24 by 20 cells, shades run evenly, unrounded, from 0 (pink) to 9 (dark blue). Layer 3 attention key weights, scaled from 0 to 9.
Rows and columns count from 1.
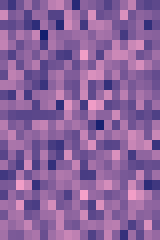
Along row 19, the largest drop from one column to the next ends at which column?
3
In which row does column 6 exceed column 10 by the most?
4
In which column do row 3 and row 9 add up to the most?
5
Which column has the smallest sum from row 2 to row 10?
11
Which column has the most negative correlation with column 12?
8
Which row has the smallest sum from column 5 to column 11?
13
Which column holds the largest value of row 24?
16
